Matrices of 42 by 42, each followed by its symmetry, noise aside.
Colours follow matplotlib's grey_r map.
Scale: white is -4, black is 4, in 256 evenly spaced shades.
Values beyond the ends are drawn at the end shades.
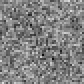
same after a half turn.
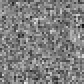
antisymmetric.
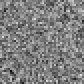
symmetric across the other diagonal.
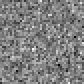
symmetric across the other diagonal.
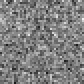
mirrored left to right.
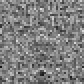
mirrored left to right.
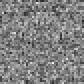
mirrored left to right.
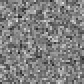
antisymmetric.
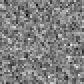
antisymmetric.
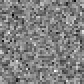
same after a half turn.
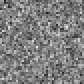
no symmetry.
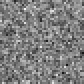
antisymmetric.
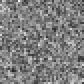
symmetric across the other diagonal.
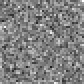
symmetric across the other diagonal.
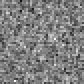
no symmetry.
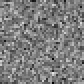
no symmetry.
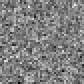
no symmetry.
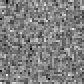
antisymmetric.
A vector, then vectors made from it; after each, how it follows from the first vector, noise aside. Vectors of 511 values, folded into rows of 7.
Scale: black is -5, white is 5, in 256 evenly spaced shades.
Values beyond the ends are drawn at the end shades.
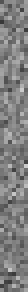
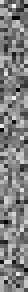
reversed, scaled up.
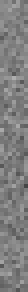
wrapped around, negated, shrunk.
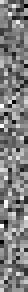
reversed, scaled up.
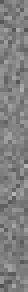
shrunk.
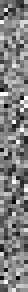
wrapped around, negated, scaled up.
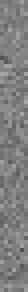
wrapped around, negated, shrunk.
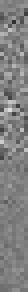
wrapped around, negated, partly zeroed.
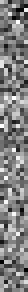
reversed, scaled up.
